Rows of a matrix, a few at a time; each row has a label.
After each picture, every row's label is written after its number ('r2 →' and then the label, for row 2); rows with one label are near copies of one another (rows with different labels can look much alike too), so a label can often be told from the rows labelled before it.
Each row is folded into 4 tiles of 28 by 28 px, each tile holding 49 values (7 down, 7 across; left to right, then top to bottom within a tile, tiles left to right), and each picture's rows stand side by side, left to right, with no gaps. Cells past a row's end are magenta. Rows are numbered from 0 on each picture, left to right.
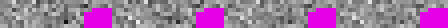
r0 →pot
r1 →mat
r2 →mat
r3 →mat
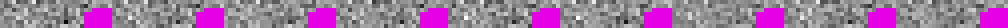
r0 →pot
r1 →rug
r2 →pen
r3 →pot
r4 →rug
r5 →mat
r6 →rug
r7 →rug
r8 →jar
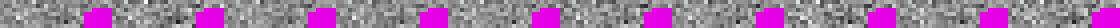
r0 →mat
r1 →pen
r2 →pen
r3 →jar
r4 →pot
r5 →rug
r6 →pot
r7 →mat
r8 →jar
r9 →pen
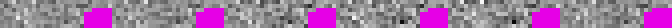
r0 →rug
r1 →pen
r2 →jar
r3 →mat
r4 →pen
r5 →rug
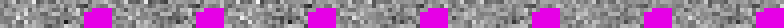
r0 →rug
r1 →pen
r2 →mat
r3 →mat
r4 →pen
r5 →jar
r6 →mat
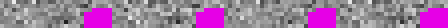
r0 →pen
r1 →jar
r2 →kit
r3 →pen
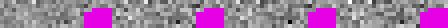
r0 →pen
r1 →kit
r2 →pot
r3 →pen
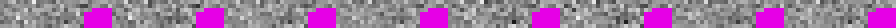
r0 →rug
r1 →jar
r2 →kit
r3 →jar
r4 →pot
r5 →kit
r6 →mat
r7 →pot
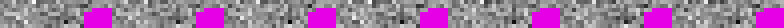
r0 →mat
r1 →pen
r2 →pot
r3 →mat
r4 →pot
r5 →pen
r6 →pot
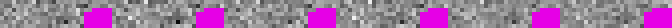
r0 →kit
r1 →pen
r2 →pot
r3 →rug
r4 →pot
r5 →rug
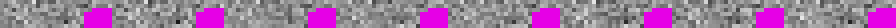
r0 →pot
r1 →pot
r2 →pen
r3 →kit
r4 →kit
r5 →pen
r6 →jar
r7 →mat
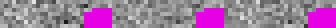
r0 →mat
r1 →jar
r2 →rug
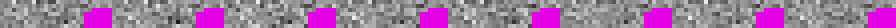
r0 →pot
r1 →mat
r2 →kit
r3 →mat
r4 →jar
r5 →pot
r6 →rug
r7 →rug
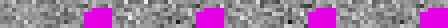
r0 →rug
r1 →mat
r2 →rug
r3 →mat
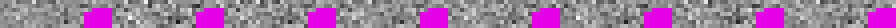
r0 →rug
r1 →mat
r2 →kit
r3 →kit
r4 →kit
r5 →rug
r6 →jar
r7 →pot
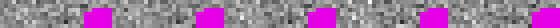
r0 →jar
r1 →pen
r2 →rug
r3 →rug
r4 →mat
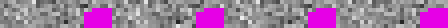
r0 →rug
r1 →pen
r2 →rug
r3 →pot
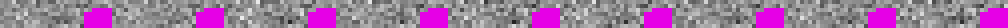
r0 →pen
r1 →kit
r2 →mat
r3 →pot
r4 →pen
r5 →kit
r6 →pen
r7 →kit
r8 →pen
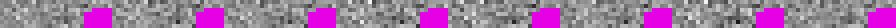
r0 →jar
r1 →pot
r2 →mat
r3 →mat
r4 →pen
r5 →pot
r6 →mat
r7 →kit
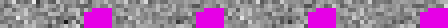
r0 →kit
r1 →mat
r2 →kit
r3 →rug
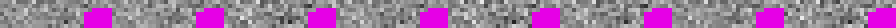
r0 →pot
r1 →kit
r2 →mat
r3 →rug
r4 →mat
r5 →jar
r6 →jar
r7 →kit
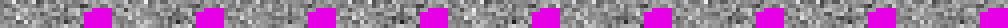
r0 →jar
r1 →kit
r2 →mat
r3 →mat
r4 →pot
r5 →mat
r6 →pen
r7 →jar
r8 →jar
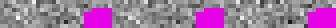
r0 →rug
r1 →mat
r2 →mat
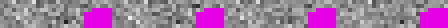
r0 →pot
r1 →rug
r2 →jar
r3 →kit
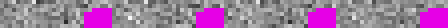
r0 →pot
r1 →rug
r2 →rug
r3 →jar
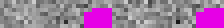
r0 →rug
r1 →jar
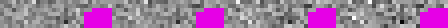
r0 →pot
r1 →pot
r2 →jar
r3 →mat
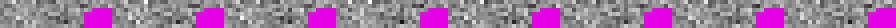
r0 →jar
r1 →rug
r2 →jar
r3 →pot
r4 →mat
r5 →jar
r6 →jar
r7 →jar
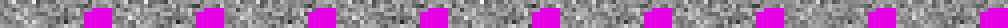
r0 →pen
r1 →rug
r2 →pot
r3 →mat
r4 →pen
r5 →kit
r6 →kit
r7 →pot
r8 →kit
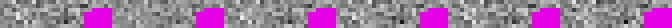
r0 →jar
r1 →rug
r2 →jar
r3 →mat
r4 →jar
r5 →pot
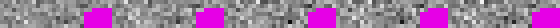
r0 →mat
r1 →jar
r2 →pot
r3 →pen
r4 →mat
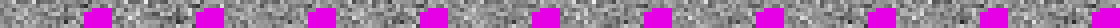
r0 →pot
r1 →pen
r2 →pot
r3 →kit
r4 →pot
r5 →rug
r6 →kit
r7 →mat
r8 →pot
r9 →mat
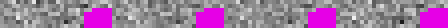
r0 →jar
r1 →jar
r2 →jar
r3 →mat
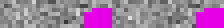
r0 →rug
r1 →rug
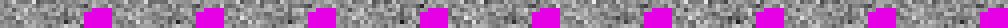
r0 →pot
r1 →mat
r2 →jar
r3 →pot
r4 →mat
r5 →mat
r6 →pen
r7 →pot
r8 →jar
